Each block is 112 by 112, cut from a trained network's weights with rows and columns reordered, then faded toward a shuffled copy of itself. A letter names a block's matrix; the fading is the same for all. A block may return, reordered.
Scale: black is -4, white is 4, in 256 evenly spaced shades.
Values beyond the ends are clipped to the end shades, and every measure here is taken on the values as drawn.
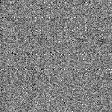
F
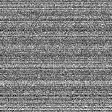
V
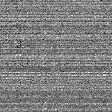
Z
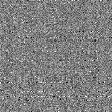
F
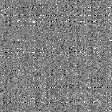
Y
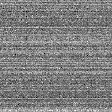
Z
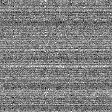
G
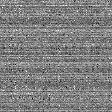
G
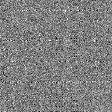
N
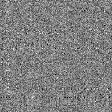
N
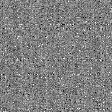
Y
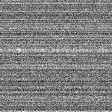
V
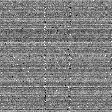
G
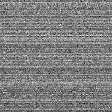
Z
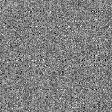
F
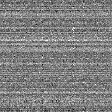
G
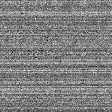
Z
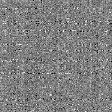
Y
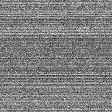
V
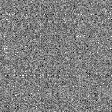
F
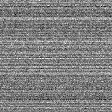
V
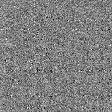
N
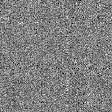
N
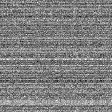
V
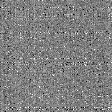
Y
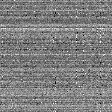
G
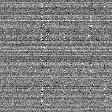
G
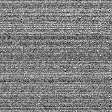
Z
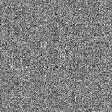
N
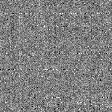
F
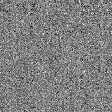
N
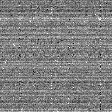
G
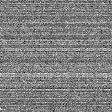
Z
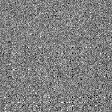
F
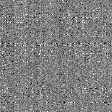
Y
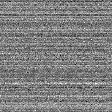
Z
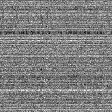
V
